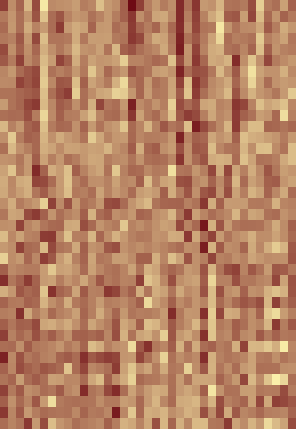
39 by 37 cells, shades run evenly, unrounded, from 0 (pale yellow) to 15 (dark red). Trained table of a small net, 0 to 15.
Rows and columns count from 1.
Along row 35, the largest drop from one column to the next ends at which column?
32
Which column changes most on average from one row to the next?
35
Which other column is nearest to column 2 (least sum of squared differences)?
31
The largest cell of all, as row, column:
1, 17
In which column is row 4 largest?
23
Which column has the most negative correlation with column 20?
37
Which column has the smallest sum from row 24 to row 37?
27
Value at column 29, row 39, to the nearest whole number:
12
